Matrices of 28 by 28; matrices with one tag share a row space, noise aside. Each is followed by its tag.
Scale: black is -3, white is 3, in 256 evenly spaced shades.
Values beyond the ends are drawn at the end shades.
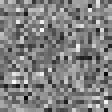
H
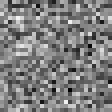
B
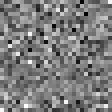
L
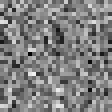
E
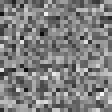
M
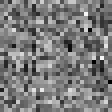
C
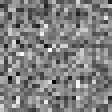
L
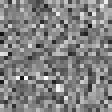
E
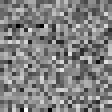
H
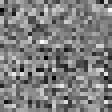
M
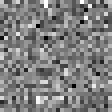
E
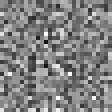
E
